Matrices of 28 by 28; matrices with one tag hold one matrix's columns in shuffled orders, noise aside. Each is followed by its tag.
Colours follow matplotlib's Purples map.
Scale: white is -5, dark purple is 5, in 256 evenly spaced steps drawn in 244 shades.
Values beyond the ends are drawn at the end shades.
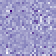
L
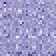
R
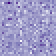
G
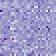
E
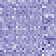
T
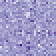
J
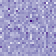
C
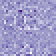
L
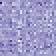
G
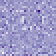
L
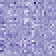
G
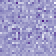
C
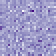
E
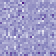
R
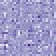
J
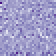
R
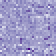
T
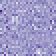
L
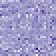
T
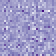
E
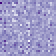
G
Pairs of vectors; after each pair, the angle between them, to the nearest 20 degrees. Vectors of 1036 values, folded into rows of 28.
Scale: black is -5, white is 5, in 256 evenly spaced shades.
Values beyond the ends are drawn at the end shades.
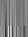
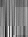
20 degrees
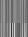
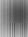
100 degrees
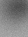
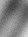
40 degrees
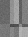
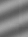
100 degrees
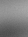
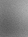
40 degrees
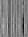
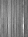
140 degrees
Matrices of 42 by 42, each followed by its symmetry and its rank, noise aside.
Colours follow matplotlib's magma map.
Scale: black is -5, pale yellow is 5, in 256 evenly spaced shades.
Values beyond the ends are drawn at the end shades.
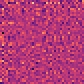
antisymmetric, rank four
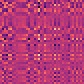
no symmetry, rank two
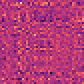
no symmetry, rank four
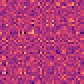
symmetric, rank four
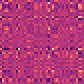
no symmetry, rank two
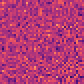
symmetric, rank four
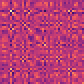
symmetric, rank three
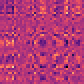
symmetric, rank two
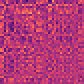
antisymmetric, rank four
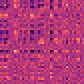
symmetric, rank two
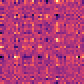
antisymmetric, rank two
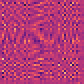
antisymmetric, rank two
